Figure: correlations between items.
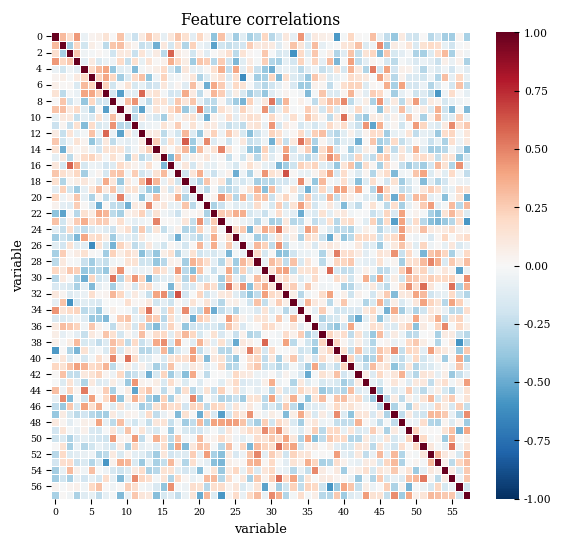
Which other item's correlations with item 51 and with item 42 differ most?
55
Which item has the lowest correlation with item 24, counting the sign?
27
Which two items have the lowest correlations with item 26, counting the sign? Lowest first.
5, 8
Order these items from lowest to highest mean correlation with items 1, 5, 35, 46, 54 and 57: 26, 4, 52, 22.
26, 22, 4, 52
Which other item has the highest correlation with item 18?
13
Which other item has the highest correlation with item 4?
44
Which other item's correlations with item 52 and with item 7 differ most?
53
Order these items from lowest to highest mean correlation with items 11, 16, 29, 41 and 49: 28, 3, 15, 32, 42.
42, 15, 32, 28, 3
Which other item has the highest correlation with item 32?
17
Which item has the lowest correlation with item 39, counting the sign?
0
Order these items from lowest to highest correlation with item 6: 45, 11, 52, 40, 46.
52, 11, 45, 40, 46
